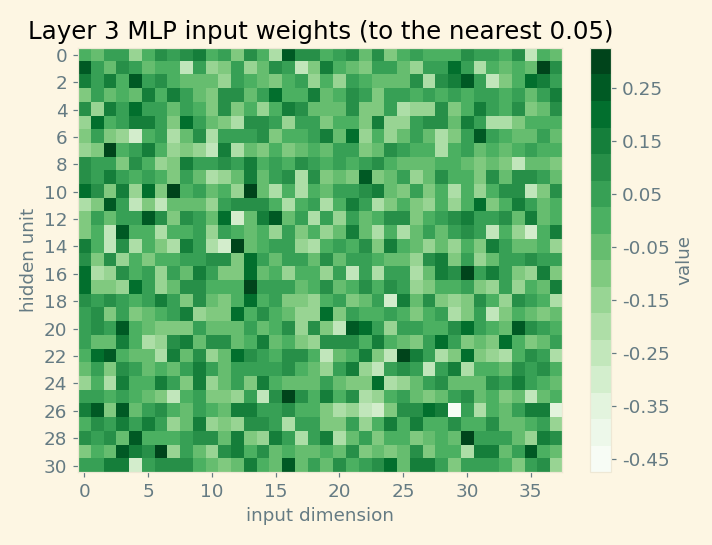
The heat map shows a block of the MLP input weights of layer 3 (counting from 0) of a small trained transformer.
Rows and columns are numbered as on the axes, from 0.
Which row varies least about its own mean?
3
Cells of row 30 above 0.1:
7
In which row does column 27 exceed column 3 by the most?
15
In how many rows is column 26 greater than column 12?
10
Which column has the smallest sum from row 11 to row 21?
26
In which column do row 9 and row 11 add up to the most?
2
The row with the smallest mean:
13
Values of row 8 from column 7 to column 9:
-0.1 0.15 0.05
